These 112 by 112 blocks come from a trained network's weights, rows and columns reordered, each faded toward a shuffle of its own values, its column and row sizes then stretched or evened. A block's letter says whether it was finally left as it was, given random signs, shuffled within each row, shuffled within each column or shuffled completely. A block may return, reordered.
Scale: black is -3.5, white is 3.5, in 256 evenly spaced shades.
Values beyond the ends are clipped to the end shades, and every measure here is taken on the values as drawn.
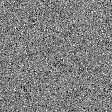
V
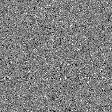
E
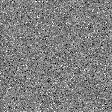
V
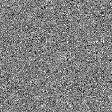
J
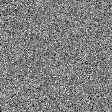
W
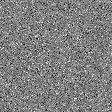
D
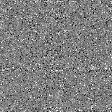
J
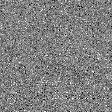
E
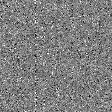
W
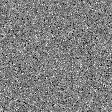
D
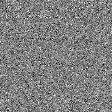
E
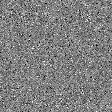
V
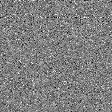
V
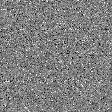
V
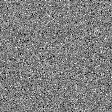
V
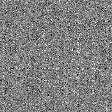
J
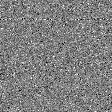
V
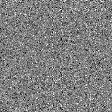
J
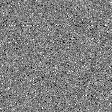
V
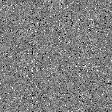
E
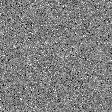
D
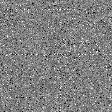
E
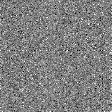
J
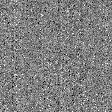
W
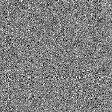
J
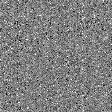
W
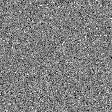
V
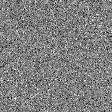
V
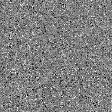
E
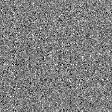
J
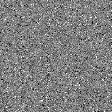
J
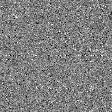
E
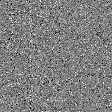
W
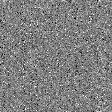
W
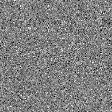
J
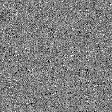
J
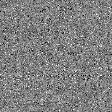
E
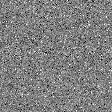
V
